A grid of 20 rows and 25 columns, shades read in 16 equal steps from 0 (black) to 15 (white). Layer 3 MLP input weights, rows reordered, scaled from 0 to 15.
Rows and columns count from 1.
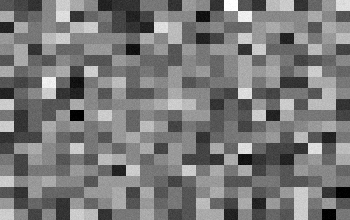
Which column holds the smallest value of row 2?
15
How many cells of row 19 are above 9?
4
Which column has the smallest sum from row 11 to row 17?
2
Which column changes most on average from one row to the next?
18
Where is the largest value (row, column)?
1, 17
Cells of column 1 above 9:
6
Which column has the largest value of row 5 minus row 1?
19
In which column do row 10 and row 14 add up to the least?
22
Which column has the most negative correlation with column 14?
9
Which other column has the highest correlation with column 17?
5
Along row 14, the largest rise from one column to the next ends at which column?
23
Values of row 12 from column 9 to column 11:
9 6 11
